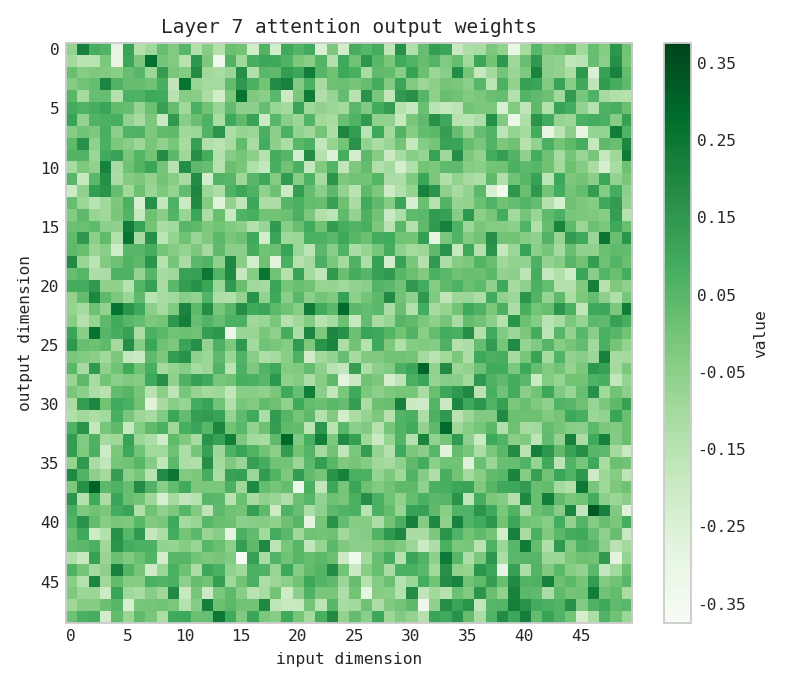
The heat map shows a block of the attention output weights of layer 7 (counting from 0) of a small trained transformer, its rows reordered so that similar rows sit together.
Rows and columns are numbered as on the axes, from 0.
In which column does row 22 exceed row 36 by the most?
49
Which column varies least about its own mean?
27
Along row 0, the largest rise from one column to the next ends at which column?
5
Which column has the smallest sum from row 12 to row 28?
8
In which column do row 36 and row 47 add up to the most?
39
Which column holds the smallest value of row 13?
13
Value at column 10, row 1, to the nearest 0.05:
-0.15
